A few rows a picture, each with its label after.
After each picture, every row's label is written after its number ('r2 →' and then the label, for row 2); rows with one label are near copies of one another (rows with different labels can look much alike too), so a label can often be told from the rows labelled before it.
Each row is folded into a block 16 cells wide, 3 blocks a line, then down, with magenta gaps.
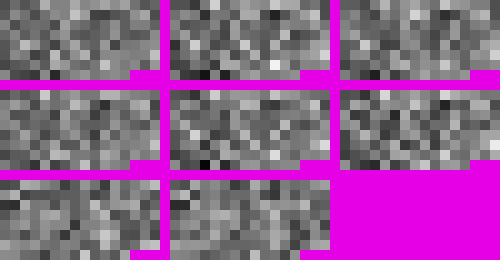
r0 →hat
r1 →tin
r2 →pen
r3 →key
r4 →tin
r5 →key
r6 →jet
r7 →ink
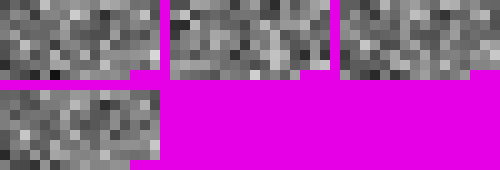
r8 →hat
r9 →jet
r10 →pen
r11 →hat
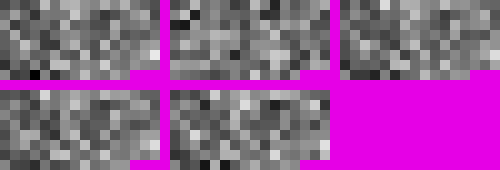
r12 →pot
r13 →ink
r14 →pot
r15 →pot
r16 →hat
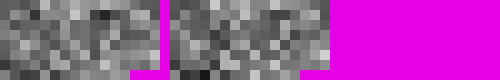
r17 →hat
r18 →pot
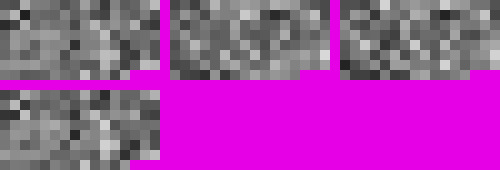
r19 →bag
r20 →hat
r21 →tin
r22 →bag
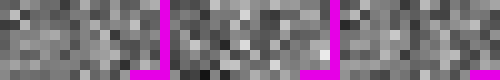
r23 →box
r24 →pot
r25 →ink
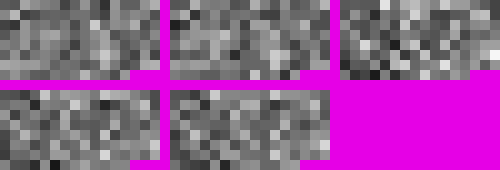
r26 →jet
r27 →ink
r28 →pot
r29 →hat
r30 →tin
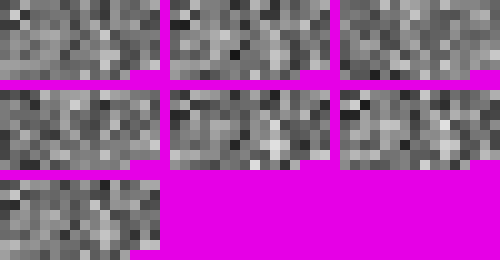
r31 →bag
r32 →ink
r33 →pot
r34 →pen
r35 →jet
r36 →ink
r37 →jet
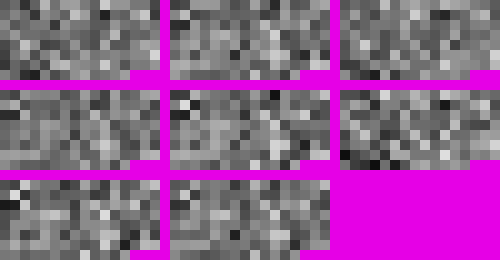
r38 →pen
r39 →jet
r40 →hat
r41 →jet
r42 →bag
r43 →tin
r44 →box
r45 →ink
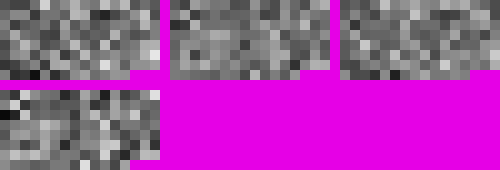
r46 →tin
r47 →box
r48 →hat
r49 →box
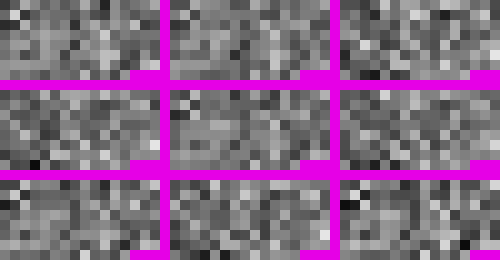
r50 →bag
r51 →ink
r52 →pen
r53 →pot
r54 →box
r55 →pot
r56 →box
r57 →key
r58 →box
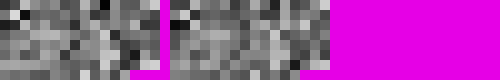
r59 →bag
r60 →box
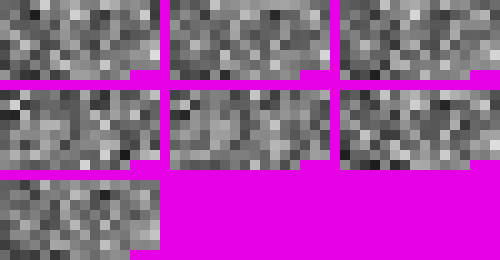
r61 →pen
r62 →hat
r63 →pot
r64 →box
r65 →ink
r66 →pen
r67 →tin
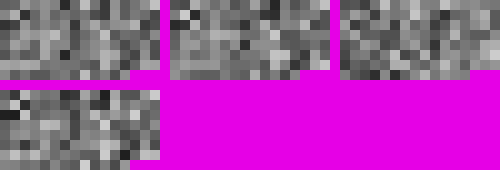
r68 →ink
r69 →bag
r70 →key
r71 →box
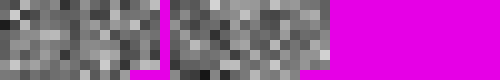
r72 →box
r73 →pot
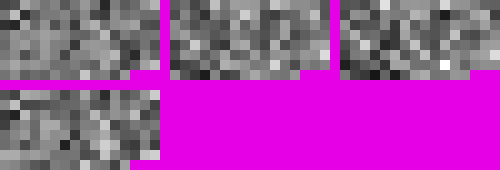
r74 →bag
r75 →pen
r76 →tin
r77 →jet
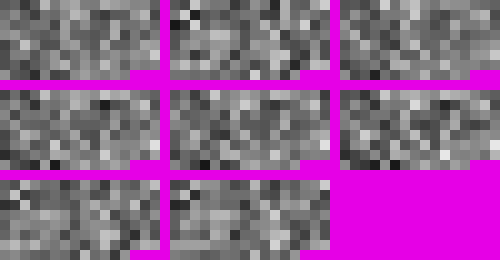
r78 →pen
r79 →box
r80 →pot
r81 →hat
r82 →pen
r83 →hat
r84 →box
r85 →ink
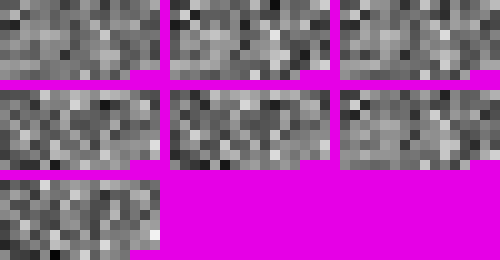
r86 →ink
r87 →bag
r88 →ink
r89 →hat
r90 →hat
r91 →bag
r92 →key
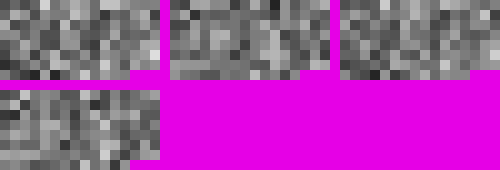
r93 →key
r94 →jet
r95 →key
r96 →ink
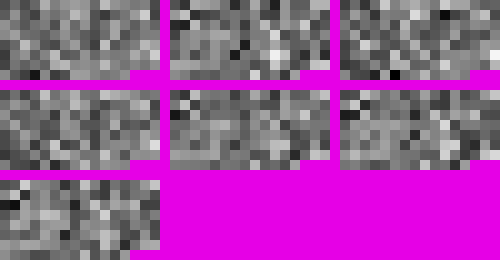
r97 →pen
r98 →jet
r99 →hat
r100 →key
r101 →box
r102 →bag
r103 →ink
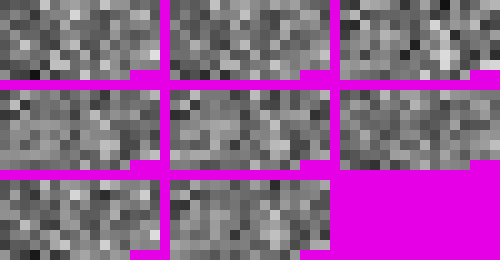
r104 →pot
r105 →pot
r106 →jet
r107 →bag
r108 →ink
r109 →key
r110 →pen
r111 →jet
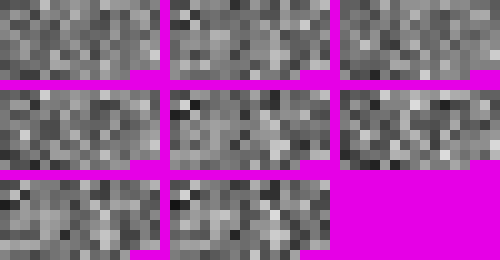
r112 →key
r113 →box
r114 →pot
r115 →tin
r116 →bag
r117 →hat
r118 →ink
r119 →ink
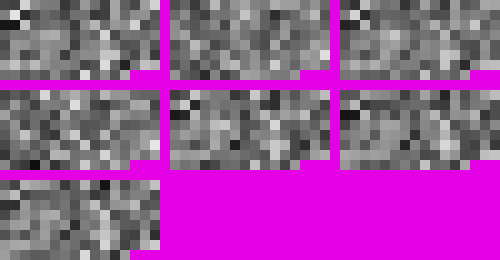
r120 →box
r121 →pen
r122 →box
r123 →pot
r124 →ink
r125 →jet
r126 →jet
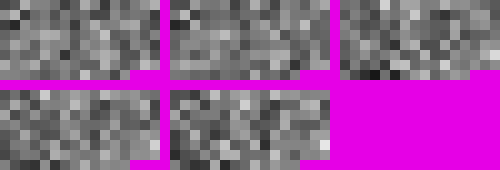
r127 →ink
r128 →box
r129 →pot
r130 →key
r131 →key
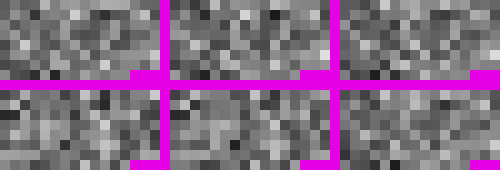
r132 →hat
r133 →pen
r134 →pot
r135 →ink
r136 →ink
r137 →hat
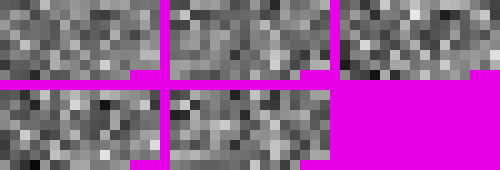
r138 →tin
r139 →jet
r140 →hat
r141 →pen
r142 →ink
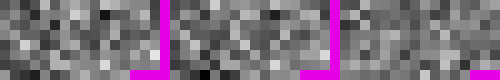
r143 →pen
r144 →tin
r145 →box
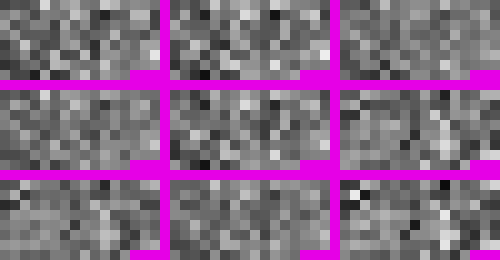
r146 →key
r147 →pen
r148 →tin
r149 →key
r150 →pen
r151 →jet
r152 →bag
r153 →key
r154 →bag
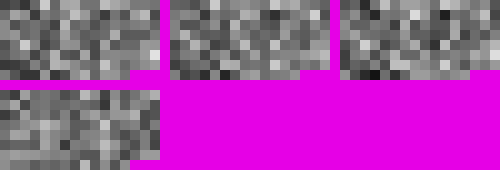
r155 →key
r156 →tin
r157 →pen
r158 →ink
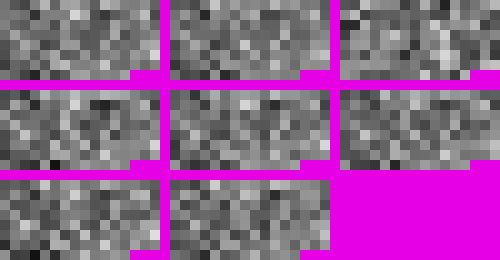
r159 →pen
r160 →tin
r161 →jet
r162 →hat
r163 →pen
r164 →hat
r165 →pot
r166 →key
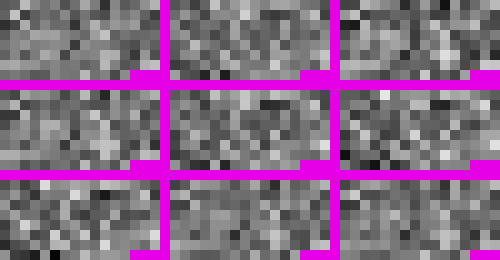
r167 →bag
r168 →hat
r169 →jet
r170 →jet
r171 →hat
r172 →tin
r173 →hat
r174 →jet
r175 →jet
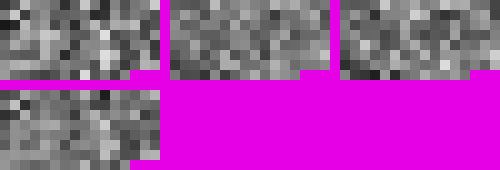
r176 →ink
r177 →key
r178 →hat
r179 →bag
